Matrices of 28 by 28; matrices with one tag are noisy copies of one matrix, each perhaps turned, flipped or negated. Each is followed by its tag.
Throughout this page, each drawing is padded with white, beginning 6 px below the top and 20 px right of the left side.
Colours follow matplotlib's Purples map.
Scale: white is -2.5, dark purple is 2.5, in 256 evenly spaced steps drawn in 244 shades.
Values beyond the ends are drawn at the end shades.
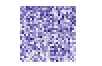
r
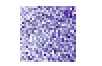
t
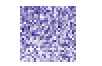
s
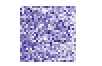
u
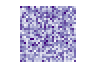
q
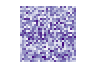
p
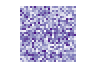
p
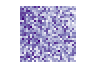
s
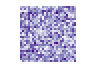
q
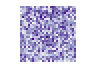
q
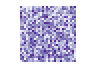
q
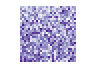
s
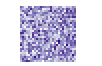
q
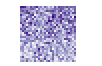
t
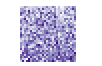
u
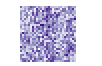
p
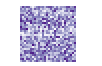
p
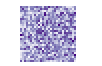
q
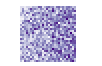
t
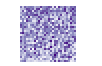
r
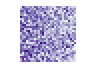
t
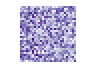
q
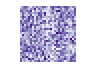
p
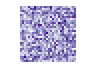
q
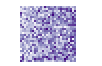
u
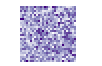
q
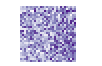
s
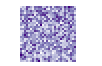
q
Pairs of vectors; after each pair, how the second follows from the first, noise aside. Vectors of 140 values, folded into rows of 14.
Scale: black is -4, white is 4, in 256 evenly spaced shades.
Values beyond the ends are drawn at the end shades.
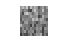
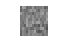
wrapped around, negated, shrunk.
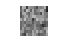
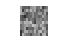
reversed.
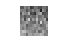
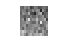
copied.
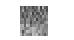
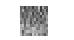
copied.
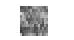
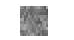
reversed, shrunk.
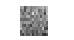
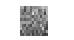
copied.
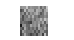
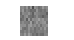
wrapped around, shrunk.
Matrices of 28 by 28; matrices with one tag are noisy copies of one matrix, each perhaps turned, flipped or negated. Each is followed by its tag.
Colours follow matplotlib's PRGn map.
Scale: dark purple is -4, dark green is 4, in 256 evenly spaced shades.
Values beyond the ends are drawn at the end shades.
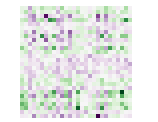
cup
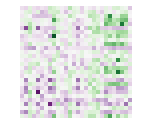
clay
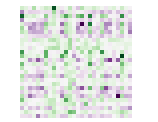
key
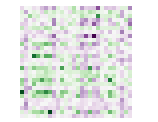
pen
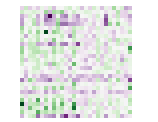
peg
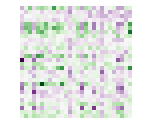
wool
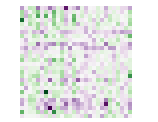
peg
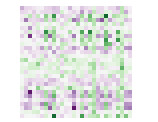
cup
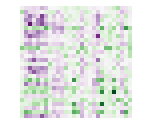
clay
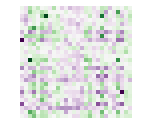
cup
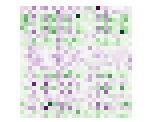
cup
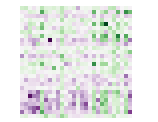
clay
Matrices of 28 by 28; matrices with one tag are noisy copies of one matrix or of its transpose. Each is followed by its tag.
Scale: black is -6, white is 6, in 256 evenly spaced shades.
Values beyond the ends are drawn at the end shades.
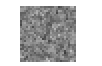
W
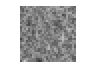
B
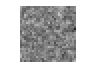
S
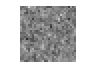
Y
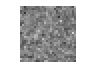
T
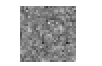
Y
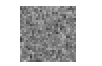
B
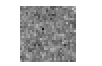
B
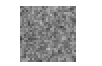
B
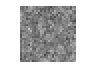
Y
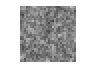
W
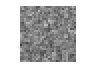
T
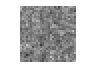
S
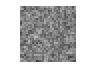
T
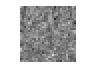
T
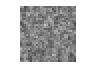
T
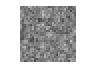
Y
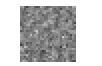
T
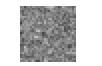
T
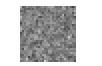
T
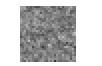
W
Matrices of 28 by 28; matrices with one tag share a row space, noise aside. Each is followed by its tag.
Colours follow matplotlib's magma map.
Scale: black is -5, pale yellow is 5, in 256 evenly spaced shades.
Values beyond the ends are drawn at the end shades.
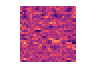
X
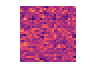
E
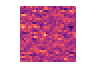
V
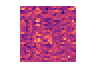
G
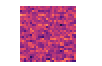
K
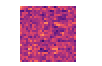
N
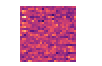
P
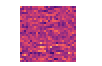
N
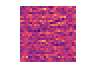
N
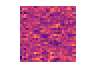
X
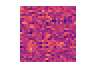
K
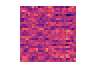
P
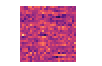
N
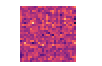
K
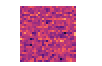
K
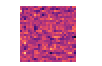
X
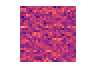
G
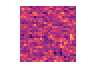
V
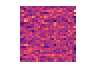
E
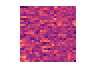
E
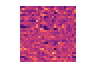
E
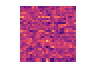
K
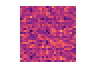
K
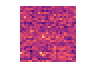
K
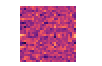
E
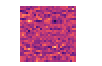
G
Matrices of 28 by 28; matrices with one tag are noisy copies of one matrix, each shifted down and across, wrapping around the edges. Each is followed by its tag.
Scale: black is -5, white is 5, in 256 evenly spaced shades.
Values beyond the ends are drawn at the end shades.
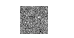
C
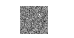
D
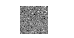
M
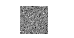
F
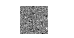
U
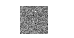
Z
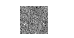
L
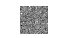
Z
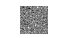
U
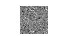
M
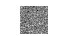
U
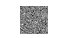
M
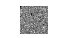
D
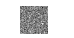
Z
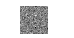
Z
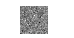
D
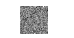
L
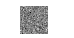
L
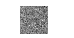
C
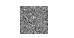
U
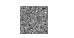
Z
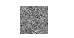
C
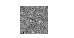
L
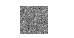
D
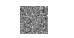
Z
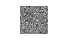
F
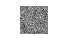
C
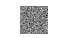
D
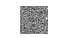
U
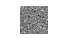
U
